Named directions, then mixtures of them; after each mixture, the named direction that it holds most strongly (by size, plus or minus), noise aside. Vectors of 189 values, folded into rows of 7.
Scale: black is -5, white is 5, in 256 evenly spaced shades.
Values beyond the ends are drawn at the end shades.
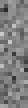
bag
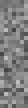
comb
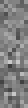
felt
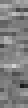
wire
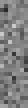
bag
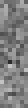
felt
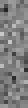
bag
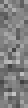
felt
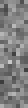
bag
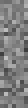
comb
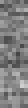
wire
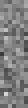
comb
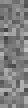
comb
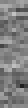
wire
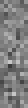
felt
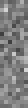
bag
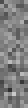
felt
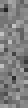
bag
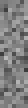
comb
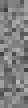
comb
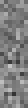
felt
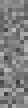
comb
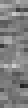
wire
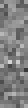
felt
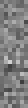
felt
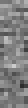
wire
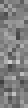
felt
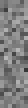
comb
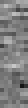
wire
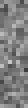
bag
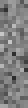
bag
